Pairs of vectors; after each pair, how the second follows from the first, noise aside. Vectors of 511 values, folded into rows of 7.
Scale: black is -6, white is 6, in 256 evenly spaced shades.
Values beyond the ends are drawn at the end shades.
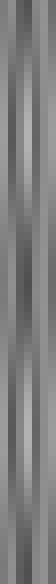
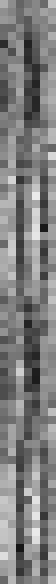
wrapped around, scaled up.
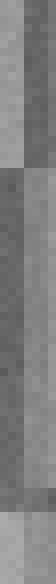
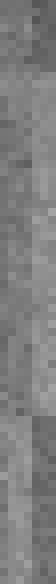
reversed, negated, shrunk.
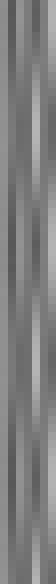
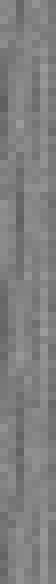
reversed, negated, shrunk.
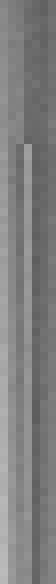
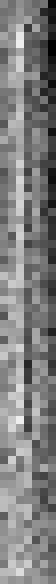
reversed, negated, scaled up.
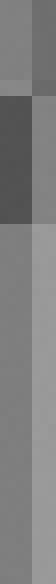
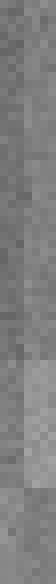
reversed, negated, shrunk.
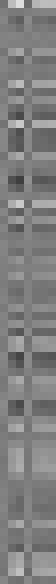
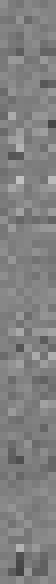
negated, partly zeroed.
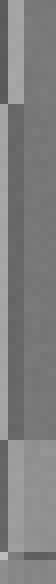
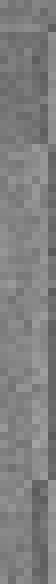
reversed, negated, shrunk.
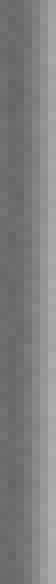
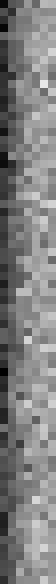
reversed, negated, scaled up.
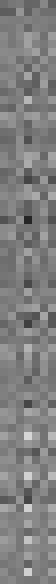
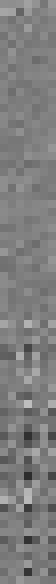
negated, partly zeroed.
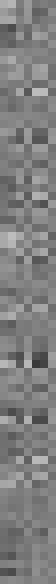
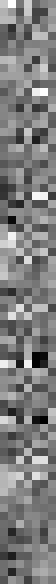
scaled up.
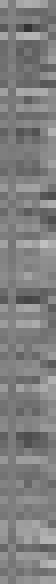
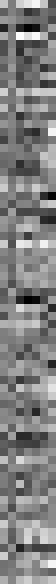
scaled up.
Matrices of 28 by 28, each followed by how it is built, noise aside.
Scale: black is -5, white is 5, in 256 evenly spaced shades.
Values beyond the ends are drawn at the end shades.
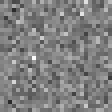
uneven columns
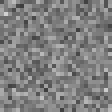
noise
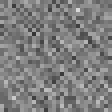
Toeplitz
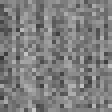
blocks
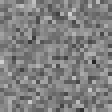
noise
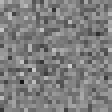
noise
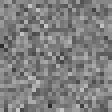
noise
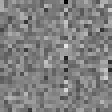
uneven columns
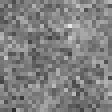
smooth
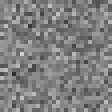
repeating rows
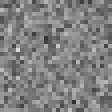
noise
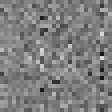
uneven columns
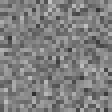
noise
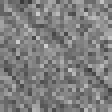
Toeplitz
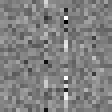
uneven columns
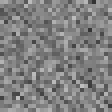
Toeplitz
